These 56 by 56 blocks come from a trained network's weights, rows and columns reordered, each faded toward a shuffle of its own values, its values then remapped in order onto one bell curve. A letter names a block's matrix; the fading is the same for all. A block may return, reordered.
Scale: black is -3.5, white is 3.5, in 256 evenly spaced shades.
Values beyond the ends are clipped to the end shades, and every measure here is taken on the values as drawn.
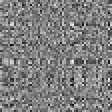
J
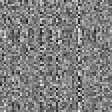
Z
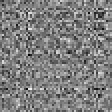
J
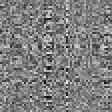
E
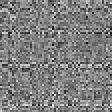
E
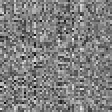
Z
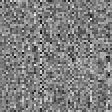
Z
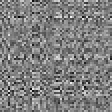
J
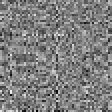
Z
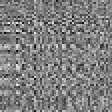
J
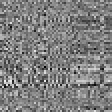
E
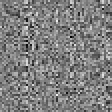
Z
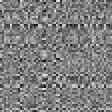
E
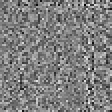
Z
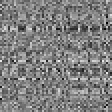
E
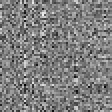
Z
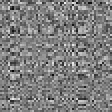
J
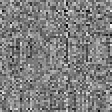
Z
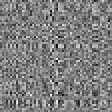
J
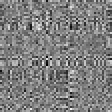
J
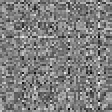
E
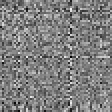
E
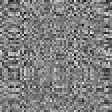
J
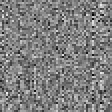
Z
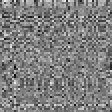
E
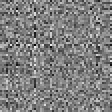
E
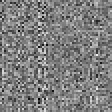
Z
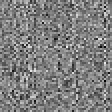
Z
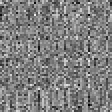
Z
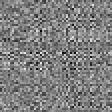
J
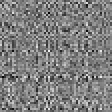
J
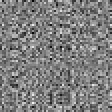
J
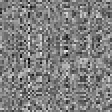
Z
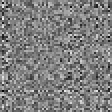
E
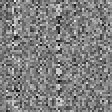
Z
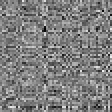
E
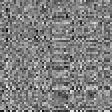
E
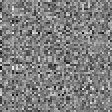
Z
